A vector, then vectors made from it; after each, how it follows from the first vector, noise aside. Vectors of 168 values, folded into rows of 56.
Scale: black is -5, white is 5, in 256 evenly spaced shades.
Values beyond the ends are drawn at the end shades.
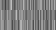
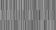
reversed, negated, shrunk.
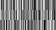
reversed, negated, scaled up.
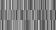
sign-scrambled.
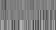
partly zeroed.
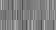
reversed, partly zeroed.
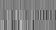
partly zeroed.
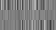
reversed, partly zeroed.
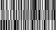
reversed, negated, scaled up.
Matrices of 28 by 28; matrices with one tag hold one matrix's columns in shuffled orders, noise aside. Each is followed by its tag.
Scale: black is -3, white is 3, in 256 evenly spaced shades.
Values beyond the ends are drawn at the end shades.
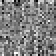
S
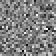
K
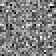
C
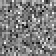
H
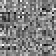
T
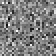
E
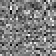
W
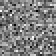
C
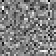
W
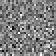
K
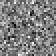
E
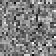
E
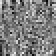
S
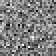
C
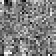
S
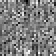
S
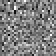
W
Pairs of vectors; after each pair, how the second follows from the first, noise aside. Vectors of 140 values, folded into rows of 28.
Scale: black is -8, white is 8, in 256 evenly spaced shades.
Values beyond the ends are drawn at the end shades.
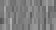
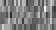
reversed, scaled up.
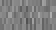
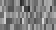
reversed, scaled up.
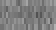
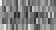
reversed, scaled up.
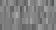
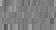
wrapped around, partly zeroed.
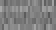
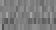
reversed, negated, partly zeroed.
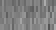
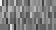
reversed, scaled up.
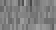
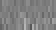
reversed, negated, partly zeroed.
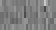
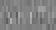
reversed, negated, partly zeroed.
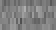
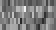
scaled up.
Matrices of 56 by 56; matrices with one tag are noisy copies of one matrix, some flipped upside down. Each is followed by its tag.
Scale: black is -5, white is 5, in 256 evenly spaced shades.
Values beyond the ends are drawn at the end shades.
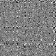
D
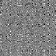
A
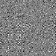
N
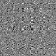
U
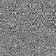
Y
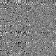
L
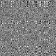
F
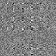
U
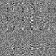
U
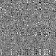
F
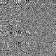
L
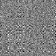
N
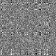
F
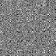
A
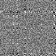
D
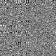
L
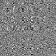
U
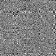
D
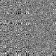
L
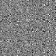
A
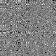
L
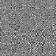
Y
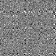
D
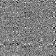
D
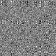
F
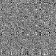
F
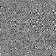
Y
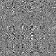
U
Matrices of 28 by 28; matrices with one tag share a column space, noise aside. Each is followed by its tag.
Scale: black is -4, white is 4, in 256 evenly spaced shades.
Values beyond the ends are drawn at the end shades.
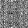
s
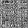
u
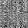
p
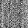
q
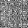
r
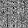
u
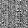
s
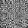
q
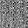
u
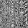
u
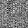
q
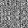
r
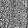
p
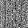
r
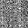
u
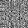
r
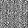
s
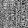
r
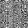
s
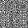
s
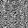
s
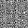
s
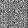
s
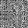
r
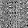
u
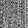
u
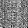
p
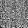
p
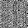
s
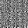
p
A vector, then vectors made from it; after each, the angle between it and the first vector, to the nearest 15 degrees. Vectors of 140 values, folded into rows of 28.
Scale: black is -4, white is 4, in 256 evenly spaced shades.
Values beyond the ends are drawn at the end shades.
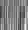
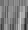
150 degrees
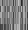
105 degrees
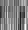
15 degrees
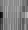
60 degrees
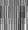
15 degrees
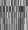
45 degrees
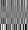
90 degrees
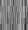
135 degrees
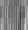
30 degrees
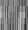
165 degrees
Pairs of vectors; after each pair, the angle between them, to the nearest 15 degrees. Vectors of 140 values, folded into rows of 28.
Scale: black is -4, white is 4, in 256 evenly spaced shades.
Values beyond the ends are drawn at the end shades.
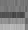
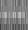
135 degrees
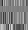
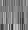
135 degrees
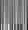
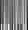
15 degrees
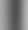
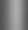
165 degrees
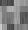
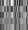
120 degrees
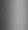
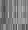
60 degrees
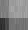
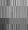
30 degrees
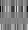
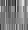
120 degrees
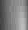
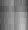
30 degrees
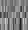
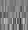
45 degrees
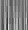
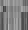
60 degrees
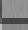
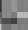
45 degrees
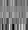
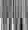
120 degrees
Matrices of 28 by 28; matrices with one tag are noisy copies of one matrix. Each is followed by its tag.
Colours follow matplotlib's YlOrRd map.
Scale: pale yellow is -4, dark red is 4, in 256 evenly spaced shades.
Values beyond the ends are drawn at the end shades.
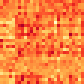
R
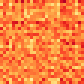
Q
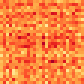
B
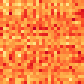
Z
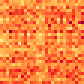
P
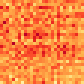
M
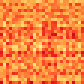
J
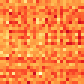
P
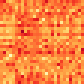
R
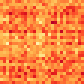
P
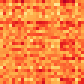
Q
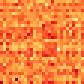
J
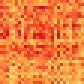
M
